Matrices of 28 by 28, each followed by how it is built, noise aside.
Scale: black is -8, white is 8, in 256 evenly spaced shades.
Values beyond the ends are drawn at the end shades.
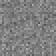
noise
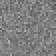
noise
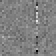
uneven columns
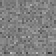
uneven rows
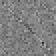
diagonal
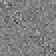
banded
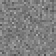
noise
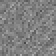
Hankel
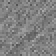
Hankel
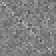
diagonal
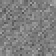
Hankel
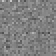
uneven rows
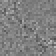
block diagonal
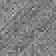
Hankel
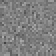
noise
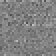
uneven rows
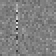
uneven columns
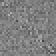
banded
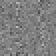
uneven columns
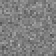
noise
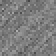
Hankel
